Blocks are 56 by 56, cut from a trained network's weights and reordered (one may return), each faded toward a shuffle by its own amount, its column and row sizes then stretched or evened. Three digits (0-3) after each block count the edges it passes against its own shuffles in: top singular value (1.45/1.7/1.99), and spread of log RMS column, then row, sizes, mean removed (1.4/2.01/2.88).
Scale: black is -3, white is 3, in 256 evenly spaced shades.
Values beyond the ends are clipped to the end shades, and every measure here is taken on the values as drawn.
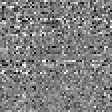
1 1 3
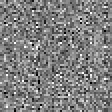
1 2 0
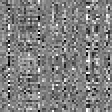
3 3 0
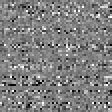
1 1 3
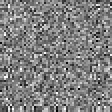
3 2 0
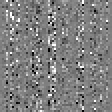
0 3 0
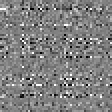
2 2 3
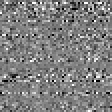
0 0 3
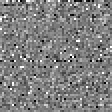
0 0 2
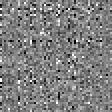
1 3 1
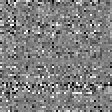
0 2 3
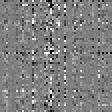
1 3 2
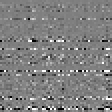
3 1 3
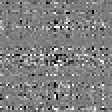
1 2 3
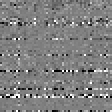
3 1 3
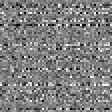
3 0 3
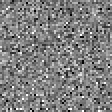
0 1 1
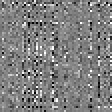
3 3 2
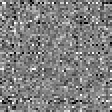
1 2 2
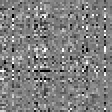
3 3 2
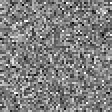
0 0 0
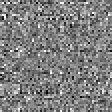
2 0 2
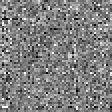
0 2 2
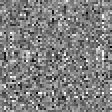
2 2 1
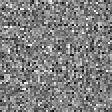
0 0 1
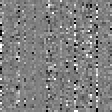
1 3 0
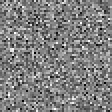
1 1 0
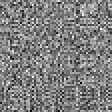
3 1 0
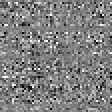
0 2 3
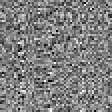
3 1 0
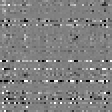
2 1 3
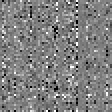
0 3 1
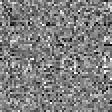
2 1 2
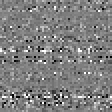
1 1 3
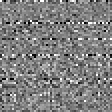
3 0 3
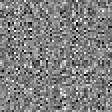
3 2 0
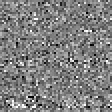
0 0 2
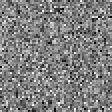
1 0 1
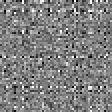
3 2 2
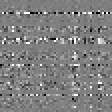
1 1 3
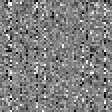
0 3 0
